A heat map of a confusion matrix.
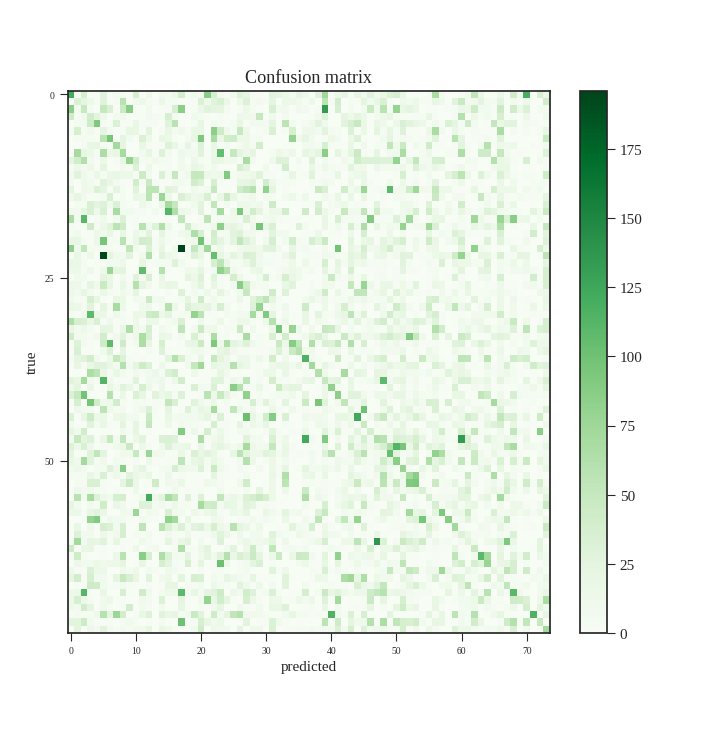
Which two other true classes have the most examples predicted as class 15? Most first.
16, 58
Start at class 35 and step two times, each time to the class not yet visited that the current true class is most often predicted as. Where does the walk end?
6
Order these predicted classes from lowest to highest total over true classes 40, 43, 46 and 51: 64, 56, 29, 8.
29, 64, 56, 8
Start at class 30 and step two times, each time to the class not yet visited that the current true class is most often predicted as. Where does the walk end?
60
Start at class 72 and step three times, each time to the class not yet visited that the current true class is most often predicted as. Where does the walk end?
39
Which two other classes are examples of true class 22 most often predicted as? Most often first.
5, 60
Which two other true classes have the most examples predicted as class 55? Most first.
18, 50
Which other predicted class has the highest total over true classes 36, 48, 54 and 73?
51
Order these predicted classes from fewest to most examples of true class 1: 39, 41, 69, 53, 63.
69, 53, 63, 41, 39
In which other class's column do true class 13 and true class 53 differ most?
49
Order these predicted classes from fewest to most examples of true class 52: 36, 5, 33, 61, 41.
41, 36, 5, 61, 33
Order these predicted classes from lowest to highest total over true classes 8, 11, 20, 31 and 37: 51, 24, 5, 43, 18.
18, 43, 24, 51, 5
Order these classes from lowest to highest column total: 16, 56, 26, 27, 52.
16, 52, 26, 56, 27
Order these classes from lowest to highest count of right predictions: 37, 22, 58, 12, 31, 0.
12, 31, 37, 58, 22, 0
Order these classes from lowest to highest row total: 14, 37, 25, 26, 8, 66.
25, 14, 26, 66, 37, 8
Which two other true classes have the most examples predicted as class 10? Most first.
57, 26
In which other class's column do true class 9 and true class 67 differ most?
50
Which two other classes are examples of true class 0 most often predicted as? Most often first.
70, 21
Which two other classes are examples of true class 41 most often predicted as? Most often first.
2, 27
